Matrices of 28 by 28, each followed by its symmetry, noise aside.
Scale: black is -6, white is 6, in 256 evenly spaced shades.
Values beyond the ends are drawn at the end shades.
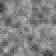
symmetric across the other diagonal.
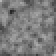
symmetric.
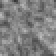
antisymmetric.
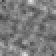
same after a half turn.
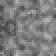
mirrored top to bottom.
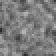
symmetric across the other diagonal.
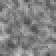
symmetric across the other diagonal.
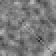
symmetric.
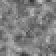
no symmetry.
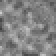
symmetric across the other diagonal.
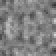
mirrored top to bottom.
